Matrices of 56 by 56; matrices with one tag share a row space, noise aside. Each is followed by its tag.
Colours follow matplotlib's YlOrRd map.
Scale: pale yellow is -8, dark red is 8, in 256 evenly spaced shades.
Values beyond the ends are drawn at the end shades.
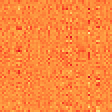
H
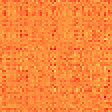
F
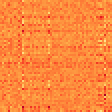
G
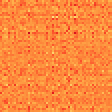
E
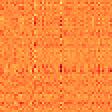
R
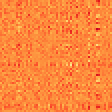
H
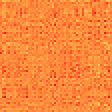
F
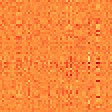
H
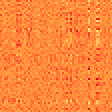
H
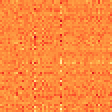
R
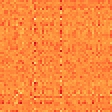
R
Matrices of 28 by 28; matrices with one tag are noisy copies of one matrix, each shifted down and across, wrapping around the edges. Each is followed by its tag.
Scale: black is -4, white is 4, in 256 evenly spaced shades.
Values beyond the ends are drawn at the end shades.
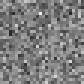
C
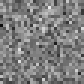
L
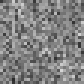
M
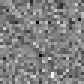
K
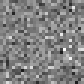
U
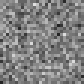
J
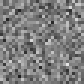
C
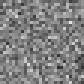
J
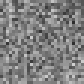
U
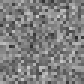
J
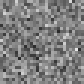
M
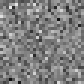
L
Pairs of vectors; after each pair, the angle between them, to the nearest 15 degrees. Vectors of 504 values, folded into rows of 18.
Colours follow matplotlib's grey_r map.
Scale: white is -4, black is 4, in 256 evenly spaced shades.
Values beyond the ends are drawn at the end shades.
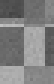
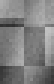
135 degrees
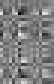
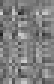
30 degrees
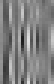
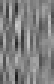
60 degrees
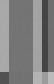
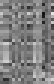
60 degrees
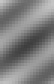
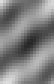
15 degrees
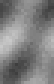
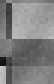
75 degrees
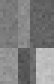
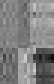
150 degrees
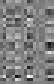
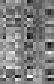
30 degrees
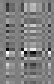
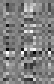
30 degrees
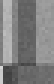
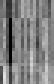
120 degrees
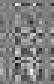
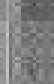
120 degrees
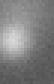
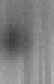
165 degrees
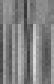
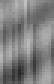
120 degrees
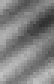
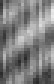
150 degrees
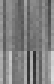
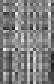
135 degrees
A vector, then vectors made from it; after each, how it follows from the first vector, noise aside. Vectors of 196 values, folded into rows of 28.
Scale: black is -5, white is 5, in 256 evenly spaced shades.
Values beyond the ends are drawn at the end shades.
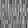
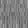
reversed, negated, shrunk.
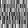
reversed, negated, scaled up.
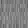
reversed, shrunk.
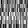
reversed, scaled up.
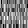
reversed, scaled up.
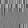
wrapped around, negated, partly zeroed.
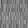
reversed, shrunk.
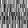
reversed, negated, scaled up.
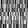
reversed, scaled up.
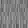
reversed, shrunk.
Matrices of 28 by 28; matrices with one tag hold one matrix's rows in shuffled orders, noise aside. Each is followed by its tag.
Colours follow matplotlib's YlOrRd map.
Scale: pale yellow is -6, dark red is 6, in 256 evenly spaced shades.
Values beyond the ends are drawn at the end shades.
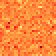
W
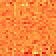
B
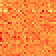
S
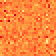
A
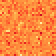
W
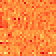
S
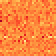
S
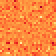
W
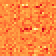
B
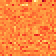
B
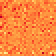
S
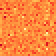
A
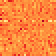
S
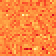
B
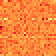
S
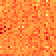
A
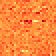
B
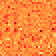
W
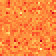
W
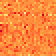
S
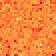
W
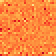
S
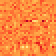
B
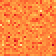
W
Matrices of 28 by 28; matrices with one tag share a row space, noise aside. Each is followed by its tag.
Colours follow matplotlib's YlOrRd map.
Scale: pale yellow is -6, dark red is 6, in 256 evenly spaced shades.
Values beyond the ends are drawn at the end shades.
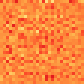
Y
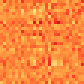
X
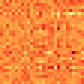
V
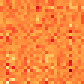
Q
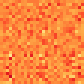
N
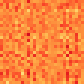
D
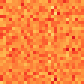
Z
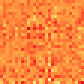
X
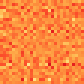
Z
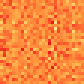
Z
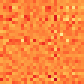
Z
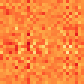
D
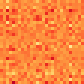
Q
